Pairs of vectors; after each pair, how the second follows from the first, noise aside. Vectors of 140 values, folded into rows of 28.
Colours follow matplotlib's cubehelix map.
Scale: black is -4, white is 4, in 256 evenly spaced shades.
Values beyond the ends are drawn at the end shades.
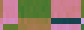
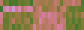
reversed, negated, shrunk.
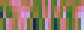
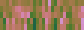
shrunk.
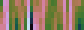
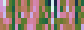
reversed, negated.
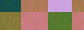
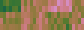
shrunk.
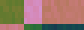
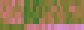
negated, shrunk.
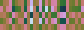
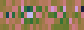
wrapped around, negated, partly zeroed.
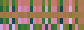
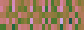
negated, shrunk.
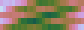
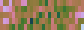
partly zeroed.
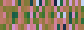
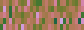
wrapped around, shrunk.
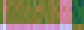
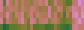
negated, shrunk.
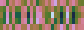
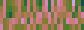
wrapped around, shrunk.
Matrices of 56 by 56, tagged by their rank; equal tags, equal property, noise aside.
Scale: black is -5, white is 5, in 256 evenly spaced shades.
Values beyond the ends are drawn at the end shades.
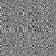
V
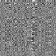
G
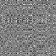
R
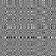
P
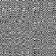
R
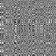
V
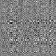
G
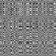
P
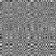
P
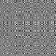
P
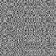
G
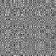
G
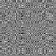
V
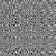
R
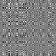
P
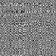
G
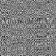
G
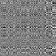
V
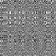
V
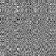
R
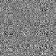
G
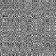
R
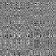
V
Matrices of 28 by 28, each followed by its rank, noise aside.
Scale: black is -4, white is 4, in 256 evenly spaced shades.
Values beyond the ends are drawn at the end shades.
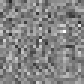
six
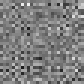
four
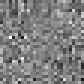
four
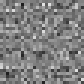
five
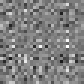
three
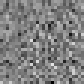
six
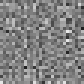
five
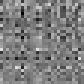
three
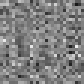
five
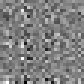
three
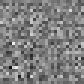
six
